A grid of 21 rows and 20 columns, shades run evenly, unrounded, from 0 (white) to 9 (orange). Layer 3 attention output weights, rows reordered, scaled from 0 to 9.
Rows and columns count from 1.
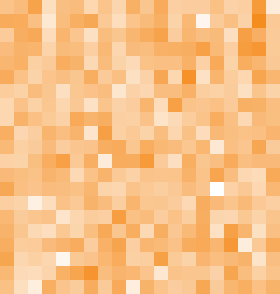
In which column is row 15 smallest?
3
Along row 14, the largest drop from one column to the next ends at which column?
16
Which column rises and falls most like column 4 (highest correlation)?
20
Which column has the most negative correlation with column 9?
2
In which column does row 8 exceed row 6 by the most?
13
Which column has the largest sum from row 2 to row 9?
19
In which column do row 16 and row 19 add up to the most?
9
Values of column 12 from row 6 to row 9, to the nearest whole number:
7 5 3 2
